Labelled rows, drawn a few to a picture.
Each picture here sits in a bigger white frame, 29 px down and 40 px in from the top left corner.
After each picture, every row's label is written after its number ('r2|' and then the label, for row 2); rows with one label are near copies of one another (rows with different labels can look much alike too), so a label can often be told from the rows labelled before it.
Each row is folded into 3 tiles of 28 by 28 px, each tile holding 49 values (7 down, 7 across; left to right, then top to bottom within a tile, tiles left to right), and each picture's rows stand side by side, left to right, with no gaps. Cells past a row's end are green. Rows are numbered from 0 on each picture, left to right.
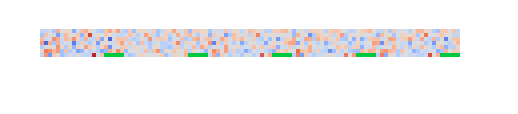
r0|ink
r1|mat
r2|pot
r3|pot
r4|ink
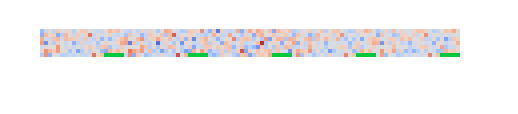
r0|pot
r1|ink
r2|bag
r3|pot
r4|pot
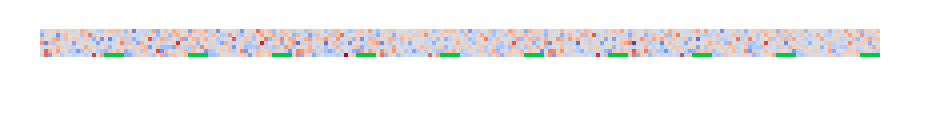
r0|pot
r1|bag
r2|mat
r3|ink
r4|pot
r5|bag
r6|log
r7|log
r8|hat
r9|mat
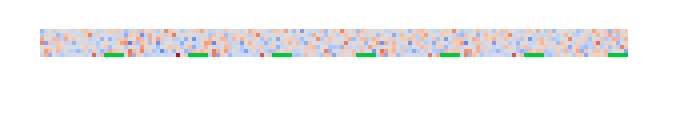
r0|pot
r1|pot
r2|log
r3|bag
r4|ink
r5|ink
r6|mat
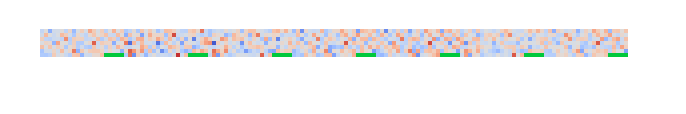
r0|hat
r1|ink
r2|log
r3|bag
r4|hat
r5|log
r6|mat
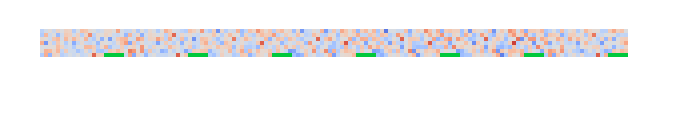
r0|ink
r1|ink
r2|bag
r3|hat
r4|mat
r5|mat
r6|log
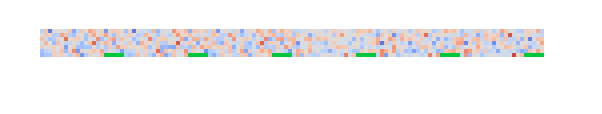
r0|mat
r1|bag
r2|mat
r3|log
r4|pot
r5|ink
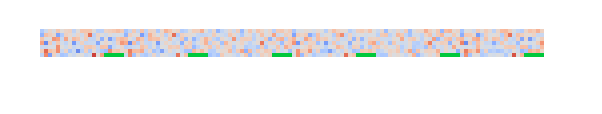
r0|pot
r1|pot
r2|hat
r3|pot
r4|mat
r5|pot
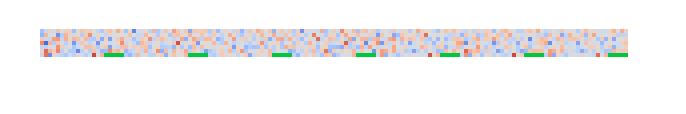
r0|pot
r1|bag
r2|mat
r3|bag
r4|pot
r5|ink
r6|log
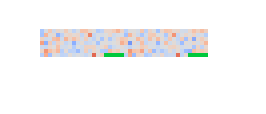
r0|pot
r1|log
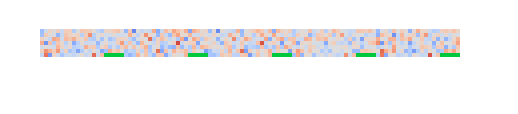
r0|pot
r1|bag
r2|bag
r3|log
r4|pot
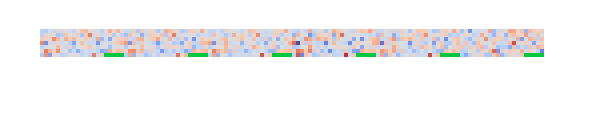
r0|log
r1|ink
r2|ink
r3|log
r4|ink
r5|bag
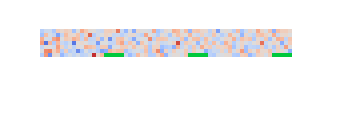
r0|ink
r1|bag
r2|bag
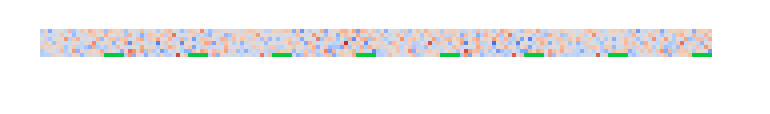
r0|bag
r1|ink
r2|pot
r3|bag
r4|hat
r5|ink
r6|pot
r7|hat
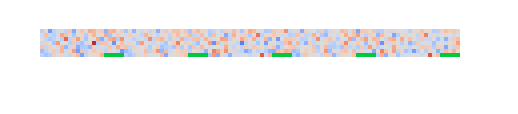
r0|hat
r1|hat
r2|ink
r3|mat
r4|pot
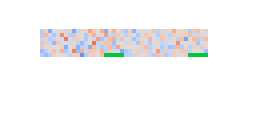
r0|mat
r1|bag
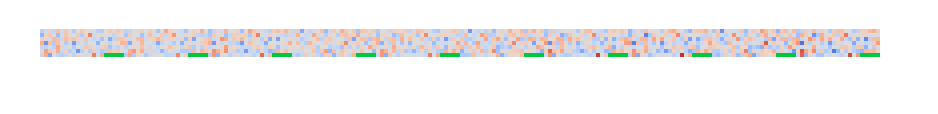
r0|pot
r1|ink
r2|log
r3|bag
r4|pot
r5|hat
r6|pot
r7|pot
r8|bag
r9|pot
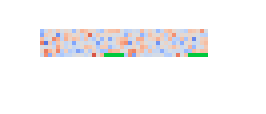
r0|pot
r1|ink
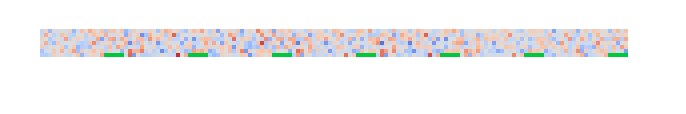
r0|mat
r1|pot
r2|mat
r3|ink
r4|log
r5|pot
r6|hat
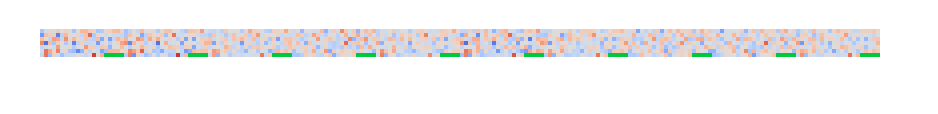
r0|pot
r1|log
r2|ink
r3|mat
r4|log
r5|ink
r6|pot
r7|hat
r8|hat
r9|pot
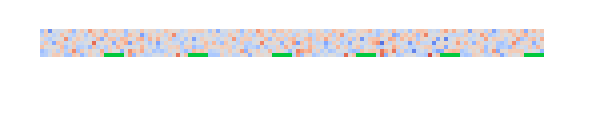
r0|bag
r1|pot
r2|bag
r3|ink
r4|log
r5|mat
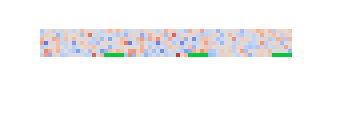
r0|log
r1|ink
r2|mat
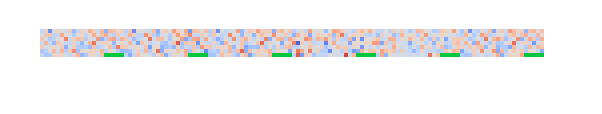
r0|mat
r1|mat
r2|bag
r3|log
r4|ink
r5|hat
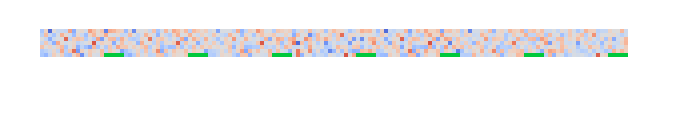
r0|bag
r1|bag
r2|bag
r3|pot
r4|bag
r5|hat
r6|ink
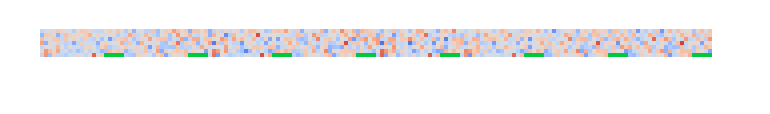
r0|pot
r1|mat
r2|pot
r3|mat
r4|ink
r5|ink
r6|hat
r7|hat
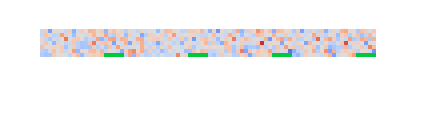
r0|mat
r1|ink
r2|bag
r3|hat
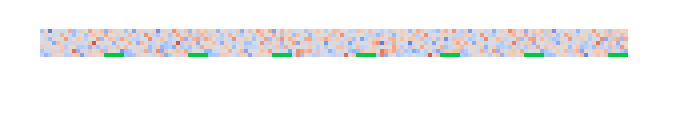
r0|bag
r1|mat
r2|mat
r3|ink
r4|ink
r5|mat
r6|mat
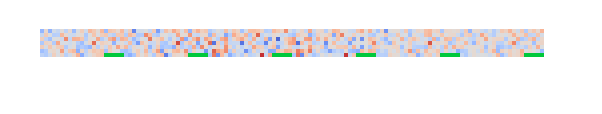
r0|hat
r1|mat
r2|ink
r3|log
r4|bag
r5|mat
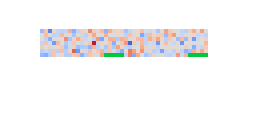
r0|bag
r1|log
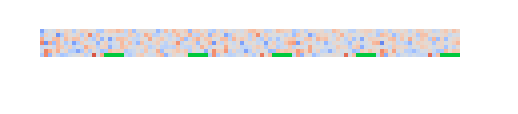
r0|pot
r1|mat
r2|pot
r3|pot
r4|log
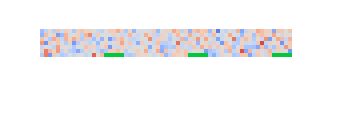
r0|pot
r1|mat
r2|bag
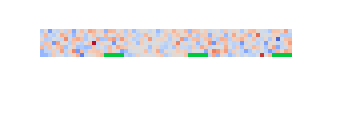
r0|hat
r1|mat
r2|ink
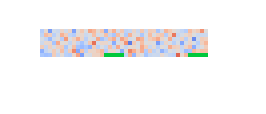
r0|hat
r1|ink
